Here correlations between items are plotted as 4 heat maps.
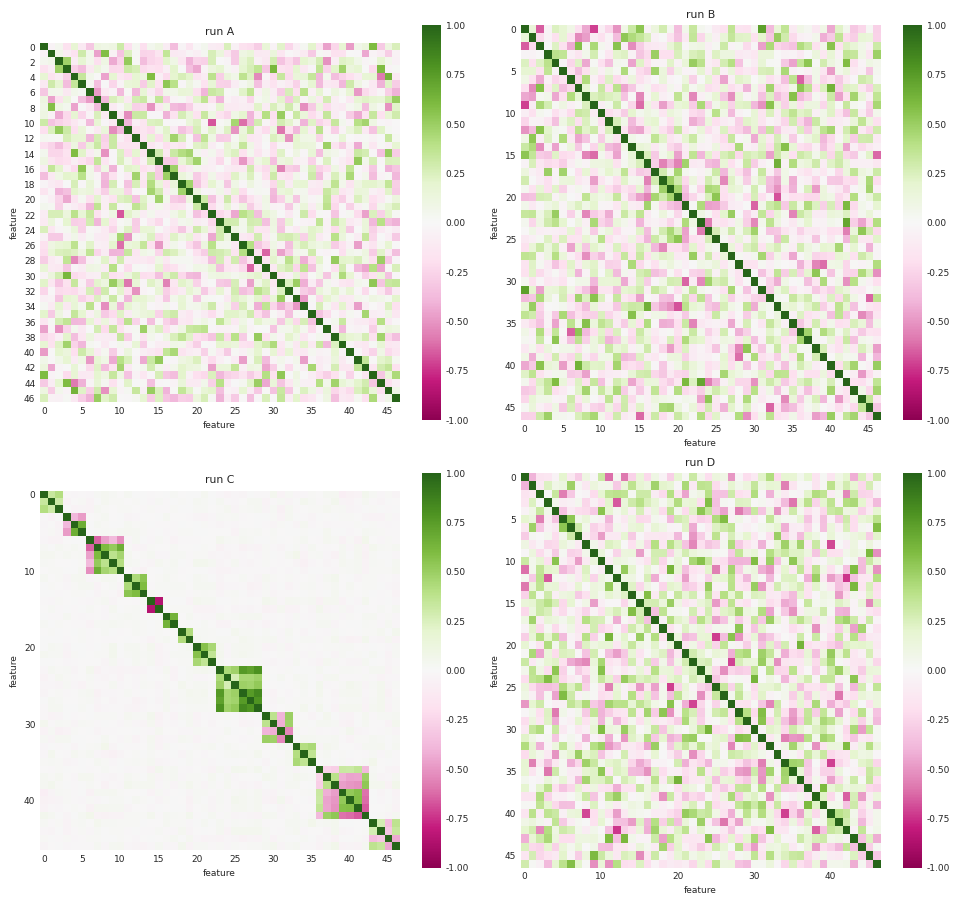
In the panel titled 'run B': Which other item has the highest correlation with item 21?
42
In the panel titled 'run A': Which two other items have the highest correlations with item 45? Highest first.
4, 14
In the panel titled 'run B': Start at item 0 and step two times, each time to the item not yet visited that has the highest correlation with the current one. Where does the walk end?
27
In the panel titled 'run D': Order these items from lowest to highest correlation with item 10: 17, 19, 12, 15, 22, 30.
15, 19, 12, 17, 22, 30
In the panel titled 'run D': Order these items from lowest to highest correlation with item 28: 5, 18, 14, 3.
5, 3, 14, 18
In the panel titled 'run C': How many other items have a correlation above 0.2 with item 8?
3
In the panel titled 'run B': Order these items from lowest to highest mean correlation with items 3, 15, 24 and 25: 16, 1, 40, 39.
16, 40, 39, 1
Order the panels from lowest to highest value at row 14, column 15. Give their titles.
run C, run D, run B, run A
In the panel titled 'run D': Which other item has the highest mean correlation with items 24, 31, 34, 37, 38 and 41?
39
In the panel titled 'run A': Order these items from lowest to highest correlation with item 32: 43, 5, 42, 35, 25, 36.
35, 42, 5, 43, 36, 25
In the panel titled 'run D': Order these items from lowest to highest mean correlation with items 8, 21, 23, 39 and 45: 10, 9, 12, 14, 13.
12, 13, 14, 10, 9
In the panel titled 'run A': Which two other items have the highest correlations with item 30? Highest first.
3, 39
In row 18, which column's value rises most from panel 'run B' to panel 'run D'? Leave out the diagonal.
16
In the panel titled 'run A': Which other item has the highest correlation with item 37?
13
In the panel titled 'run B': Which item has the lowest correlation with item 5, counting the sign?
40
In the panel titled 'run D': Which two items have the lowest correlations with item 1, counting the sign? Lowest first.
34, 0
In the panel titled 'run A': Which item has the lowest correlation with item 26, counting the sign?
10
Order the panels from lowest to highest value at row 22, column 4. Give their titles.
run C, run D, run A, run B
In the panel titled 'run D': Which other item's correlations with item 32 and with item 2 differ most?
42
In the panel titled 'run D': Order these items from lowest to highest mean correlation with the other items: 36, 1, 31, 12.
12, 31, 36, 1
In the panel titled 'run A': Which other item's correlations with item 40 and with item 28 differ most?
5
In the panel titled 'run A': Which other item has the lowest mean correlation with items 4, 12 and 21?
32
